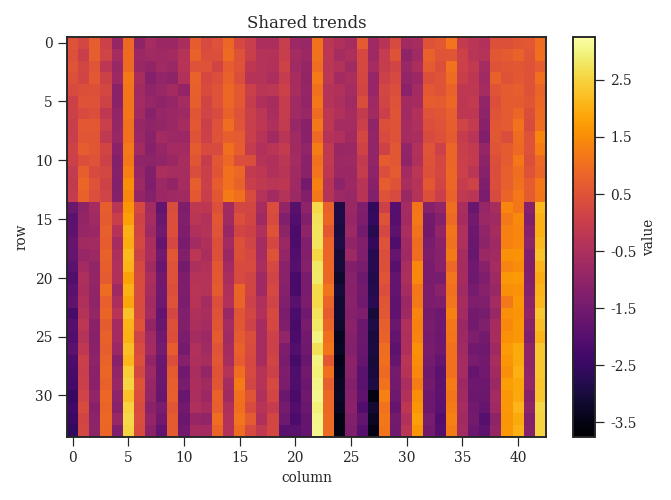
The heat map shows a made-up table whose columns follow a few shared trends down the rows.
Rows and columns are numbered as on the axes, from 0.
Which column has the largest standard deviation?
24
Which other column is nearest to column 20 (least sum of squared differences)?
8
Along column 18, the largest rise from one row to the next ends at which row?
14
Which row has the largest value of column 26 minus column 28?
0
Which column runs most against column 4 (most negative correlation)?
1
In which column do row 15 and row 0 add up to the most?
22
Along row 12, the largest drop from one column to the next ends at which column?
6
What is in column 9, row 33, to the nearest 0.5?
0.5
